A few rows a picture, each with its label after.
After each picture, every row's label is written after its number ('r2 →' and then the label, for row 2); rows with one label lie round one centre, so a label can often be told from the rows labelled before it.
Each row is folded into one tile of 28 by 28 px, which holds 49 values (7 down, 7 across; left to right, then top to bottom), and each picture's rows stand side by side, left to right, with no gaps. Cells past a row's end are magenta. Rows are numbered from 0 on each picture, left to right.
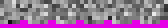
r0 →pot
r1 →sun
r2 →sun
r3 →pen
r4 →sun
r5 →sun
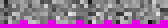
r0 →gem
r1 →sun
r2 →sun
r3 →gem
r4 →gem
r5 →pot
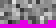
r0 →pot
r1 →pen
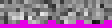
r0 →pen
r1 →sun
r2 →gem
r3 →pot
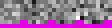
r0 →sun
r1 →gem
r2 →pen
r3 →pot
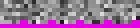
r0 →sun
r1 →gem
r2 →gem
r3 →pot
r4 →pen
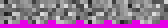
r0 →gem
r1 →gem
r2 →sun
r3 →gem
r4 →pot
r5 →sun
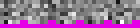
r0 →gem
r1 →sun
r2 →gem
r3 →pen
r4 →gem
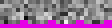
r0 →pen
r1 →pen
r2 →gem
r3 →pot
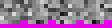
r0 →sun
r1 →pot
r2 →gem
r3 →pot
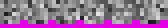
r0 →gem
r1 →pot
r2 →pen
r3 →sun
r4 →sun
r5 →pot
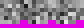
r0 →sun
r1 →gem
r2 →gem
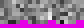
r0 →pot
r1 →pen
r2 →gem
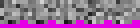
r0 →pot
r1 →pot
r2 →pot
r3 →gem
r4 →gem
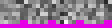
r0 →sun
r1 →sun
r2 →gem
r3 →sun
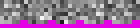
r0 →sun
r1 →pen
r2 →gem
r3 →sun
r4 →sun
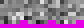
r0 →pen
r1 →pot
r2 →gem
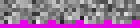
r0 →gem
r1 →gem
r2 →pen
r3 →sun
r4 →sun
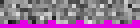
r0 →pot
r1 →pen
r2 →sun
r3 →sun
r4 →pot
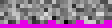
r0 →pot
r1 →pen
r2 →pot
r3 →sun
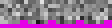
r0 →sun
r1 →pot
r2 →pen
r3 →pen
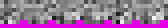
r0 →gem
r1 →pen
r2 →pen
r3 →pen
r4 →gem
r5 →pen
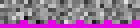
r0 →pen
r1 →pot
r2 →gem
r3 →pot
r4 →pot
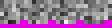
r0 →pot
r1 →gem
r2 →gem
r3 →pen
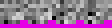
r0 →pen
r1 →pen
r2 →gem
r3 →gem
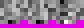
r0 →pot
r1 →pot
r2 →gem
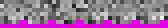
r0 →pen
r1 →sun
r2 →pot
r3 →pen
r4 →pen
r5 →pen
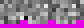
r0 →pen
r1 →sun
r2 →sun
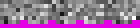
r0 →pen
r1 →sun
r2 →gem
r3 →sun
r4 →pen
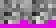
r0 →gem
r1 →gem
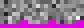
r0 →gem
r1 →sun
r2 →pen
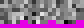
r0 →pen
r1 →gem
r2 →pot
